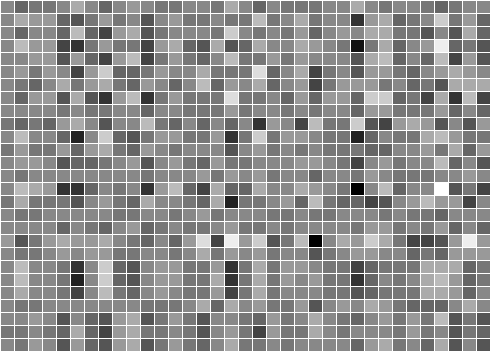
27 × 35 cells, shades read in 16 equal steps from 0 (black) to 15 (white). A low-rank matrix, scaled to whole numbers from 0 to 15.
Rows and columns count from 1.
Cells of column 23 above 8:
8
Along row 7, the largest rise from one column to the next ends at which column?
33
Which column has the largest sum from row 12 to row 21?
19
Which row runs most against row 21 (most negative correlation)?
1
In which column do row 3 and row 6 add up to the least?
23
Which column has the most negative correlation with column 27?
31
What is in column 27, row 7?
9
